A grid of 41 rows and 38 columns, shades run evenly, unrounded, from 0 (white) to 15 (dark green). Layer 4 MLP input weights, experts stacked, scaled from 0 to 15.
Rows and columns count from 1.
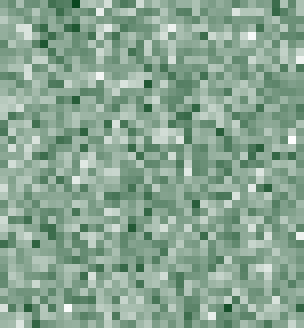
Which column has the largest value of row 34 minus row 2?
13
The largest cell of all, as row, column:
1, 10
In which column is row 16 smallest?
15
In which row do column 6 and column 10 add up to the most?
4
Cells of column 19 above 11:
6
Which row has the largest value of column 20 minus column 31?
38
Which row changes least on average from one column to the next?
3
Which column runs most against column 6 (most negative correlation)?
31
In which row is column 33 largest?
19
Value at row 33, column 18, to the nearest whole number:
10
